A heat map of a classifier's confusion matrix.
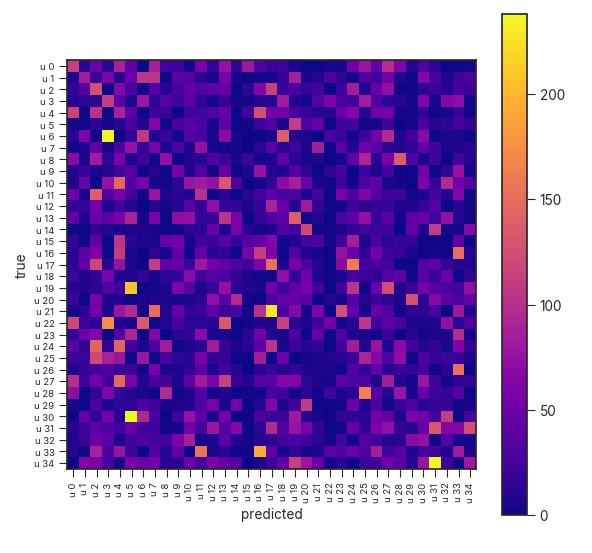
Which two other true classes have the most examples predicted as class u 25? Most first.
u 28, u 22
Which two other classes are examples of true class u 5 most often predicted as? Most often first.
u 19, u 7
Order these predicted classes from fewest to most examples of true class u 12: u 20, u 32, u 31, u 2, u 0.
u 32, u 0, u 31, u 2, u 20
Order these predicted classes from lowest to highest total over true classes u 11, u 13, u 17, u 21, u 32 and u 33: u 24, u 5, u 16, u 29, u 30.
u 29, u 30, u 5, u 24, u 16
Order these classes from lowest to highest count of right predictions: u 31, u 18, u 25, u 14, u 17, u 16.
u 14, u 18, u 25, u 16, u 31, u 17
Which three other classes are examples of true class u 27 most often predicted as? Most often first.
u 4, u 13, u 0
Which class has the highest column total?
u 2
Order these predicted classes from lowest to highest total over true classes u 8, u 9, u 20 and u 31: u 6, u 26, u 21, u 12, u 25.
u 21, u 6, u 26, u 25, u 12
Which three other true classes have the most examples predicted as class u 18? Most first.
u 6, u 22, u 3
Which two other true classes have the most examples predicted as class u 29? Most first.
u 20, u 32
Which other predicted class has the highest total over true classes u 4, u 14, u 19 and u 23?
u 5
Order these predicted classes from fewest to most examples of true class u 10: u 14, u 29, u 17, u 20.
u 29, u 17, u 14, u 20
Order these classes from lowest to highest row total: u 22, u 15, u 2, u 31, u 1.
u 15, u 1, u 2, u 22, u 31
